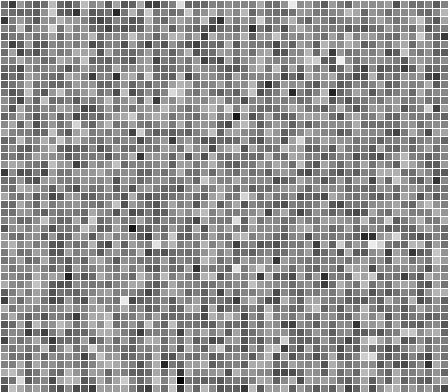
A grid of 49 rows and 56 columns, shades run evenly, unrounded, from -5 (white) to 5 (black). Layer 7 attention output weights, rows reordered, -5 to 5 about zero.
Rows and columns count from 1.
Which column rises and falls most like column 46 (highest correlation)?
34
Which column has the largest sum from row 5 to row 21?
55
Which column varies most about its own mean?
23
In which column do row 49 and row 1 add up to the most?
19
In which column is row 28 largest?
25
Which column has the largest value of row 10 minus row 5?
12
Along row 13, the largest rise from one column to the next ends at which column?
20
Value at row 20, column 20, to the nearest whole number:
-1
